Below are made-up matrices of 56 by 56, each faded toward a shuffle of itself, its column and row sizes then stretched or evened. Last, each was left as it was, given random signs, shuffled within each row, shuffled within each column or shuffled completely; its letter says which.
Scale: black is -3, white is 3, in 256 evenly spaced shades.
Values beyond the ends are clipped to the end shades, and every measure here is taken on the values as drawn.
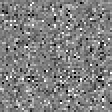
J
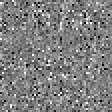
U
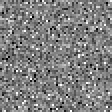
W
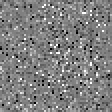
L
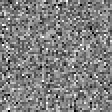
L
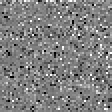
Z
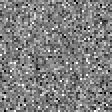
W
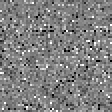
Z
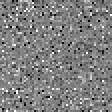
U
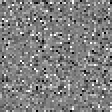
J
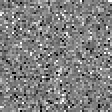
L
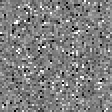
L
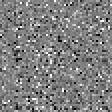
U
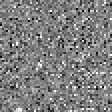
J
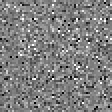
J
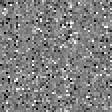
L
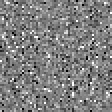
L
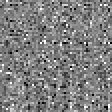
U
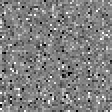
L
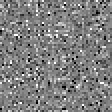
U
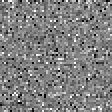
Z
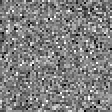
W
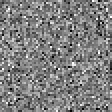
L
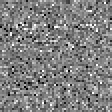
Z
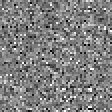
U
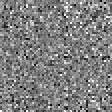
U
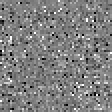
J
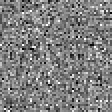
U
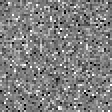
W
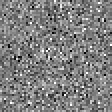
L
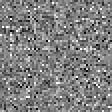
U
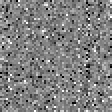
L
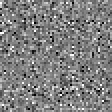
J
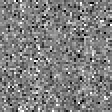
L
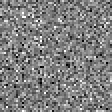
L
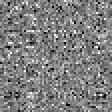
U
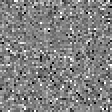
J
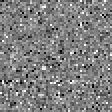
Z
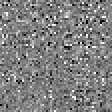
U
